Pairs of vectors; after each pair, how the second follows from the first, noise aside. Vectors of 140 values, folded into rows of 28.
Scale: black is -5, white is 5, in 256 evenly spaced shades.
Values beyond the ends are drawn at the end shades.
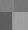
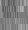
wrapped around, negated, partly zeroed.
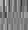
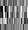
wrapped around, negated, scaled up.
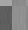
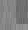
reversed, shrunk.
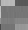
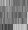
reversed.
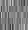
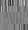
negated, partly zeroed.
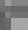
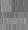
wrapped around, negated, shrunk.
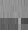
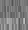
negated, partly zeroed.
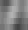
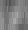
reversed, shrunk.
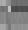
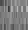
negated, partly zeroed.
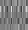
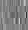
wrapped around, negated, partly zeroed.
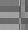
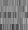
negated, partly zeroed.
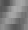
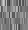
sign-scrambled.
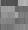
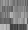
reversed.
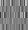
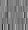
reversed, negated, partly zeroed.
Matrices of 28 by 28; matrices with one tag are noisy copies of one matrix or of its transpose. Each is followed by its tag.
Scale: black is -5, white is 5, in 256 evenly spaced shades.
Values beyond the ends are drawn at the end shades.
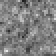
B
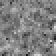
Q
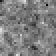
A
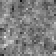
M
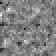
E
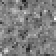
B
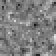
Q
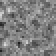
E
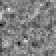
E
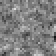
Q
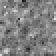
B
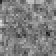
A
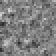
E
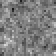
M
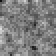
A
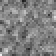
B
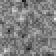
B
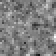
Q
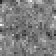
A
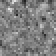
E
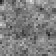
A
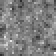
M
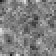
A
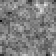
M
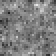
M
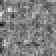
E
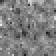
A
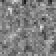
E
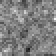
B
